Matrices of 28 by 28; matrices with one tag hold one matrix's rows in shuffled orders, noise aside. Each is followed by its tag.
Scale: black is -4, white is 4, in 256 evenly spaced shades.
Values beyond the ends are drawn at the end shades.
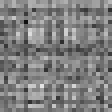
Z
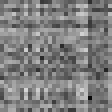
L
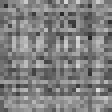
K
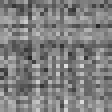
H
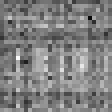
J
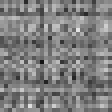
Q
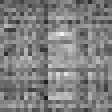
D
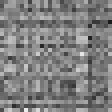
L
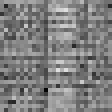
D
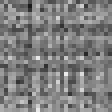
H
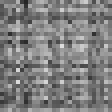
J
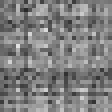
J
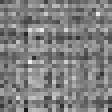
Z
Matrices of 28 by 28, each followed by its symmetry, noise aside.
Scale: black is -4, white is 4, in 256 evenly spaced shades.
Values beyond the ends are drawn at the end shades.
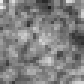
symmetric across the other diagonal.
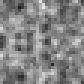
mirrored top to bottom.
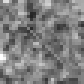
no symmetry.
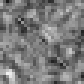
symmetric across the other diagonal.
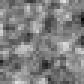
antisymmetric.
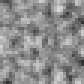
mirrored top to bottom.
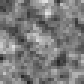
symmetric.
